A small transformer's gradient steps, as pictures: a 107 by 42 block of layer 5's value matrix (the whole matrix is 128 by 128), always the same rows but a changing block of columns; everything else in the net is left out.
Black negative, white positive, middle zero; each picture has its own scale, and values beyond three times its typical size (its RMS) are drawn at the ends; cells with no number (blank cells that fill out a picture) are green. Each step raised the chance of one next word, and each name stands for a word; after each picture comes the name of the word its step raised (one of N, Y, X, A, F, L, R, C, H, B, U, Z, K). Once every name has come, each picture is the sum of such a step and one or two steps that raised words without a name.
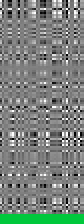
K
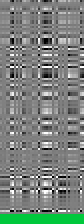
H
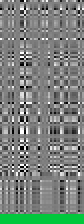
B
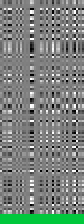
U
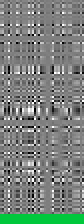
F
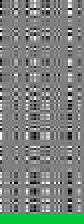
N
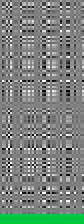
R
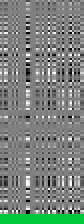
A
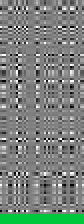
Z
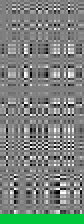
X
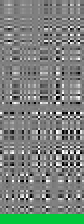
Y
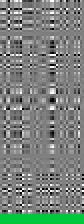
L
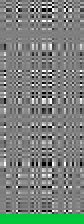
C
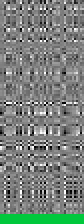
B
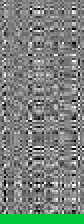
N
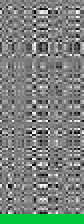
R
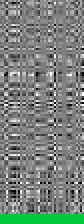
N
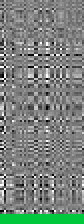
H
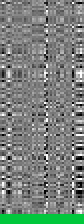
X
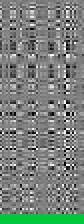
R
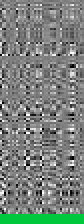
X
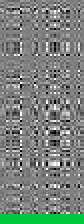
C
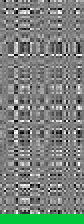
L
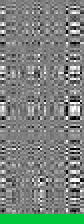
F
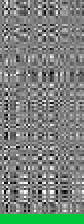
N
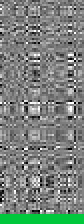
A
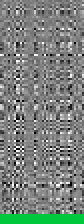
N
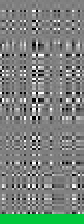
C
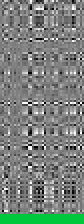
B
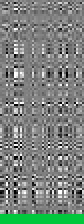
X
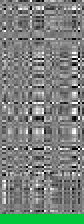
B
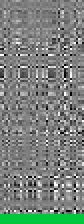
H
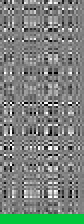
B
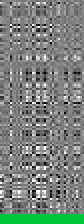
Y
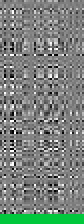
H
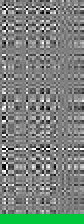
L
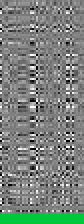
Z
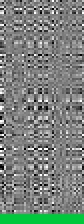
L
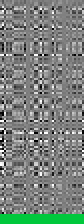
Z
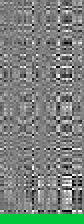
H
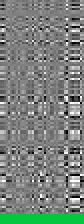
Y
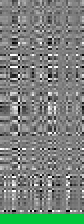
H
